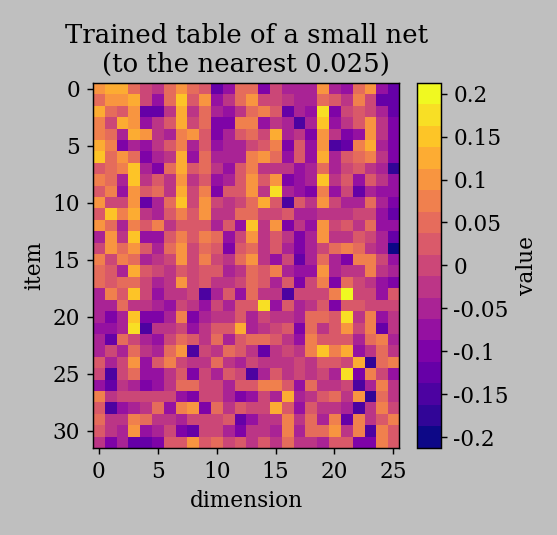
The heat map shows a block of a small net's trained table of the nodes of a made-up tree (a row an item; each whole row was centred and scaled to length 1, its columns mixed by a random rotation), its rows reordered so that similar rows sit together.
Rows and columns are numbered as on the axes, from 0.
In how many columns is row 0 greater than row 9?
12
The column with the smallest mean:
25
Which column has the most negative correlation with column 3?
24
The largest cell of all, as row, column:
18, 21
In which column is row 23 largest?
19
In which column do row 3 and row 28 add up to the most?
7
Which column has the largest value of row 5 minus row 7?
23
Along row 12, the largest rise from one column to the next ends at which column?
13
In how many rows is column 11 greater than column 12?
8
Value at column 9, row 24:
-0.025
